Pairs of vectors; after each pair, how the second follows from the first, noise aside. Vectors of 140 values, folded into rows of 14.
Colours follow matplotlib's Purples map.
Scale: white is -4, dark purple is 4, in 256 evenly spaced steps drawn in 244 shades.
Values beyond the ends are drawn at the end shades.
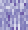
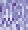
wrapped around.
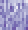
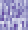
wrapped around.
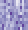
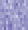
reversed, negated, shrunk.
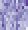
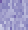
reversed, negated, shrunk.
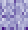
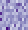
shuffled.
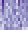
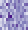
shuffled.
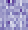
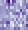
copied.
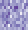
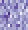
copied.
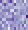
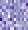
wrapped around.
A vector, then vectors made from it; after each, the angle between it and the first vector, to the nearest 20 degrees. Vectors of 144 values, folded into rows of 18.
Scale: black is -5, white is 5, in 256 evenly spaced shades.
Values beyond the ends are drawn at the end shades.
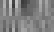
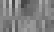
20 degrees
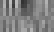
20 degrees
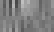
160 degrees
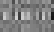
80 degrees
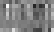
100 degrees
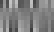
60 degrees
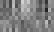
140 degrees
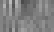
20 degrees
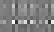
100 degrees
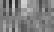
160 degrees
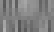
140 degrees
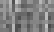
60 degrees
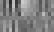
160 degrees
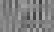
120 degrees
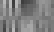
20 degrees
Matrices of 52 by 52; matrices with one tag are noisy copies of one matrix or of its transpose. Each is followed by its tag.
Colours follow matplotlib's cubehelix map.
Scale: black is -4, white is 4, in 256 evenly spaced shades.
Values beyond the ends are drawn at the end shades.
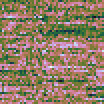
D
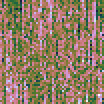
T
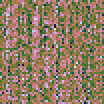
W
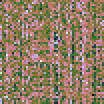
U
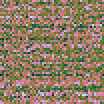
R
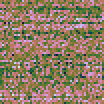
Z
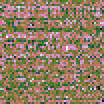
W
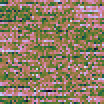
T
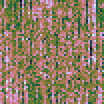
T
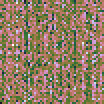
R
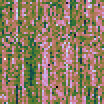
D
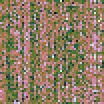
Z
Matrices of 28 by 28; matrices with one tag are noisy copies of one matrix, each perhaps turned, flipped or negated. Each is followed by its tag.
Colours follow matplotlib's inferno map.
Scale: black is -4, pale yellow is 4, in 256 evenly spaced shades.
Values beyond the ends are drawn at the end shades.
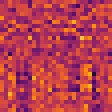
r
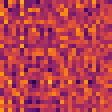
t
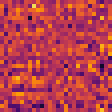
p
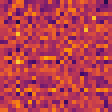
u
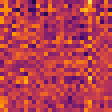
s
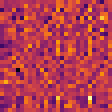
u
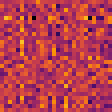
u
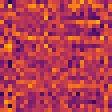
p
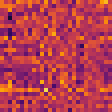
s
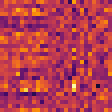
r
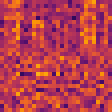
r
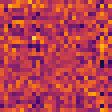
p
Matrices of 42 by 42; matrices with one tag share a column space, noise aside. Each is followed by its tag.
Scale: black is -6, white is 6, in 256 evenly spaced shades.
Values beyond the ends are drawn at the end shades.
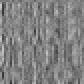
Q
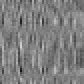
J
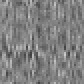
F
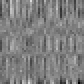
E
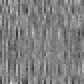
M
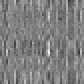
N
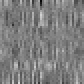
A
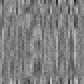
M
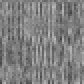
Q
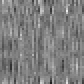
M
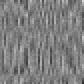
J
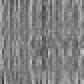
N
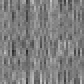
N
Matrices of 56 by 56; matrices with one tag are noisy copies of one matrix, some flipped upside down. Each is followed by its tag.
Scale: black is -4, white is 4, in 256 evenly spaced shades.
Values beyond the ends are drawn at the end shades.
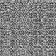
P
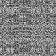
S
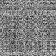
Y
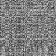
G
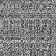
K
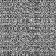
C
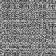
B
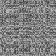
S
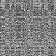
G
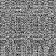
G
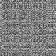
B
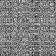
C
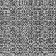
P
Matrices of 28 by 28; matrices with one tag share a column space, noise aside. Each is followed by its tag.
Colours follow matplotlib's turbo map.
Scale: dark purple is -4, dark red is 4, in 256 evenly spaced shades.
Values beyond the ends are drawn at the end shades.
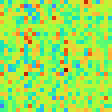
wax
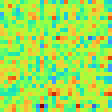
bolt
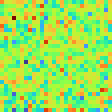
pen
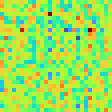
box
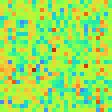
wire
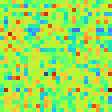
box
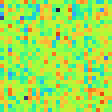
bolt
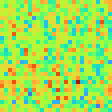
wire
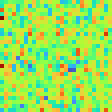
wax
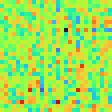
wire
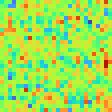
pen
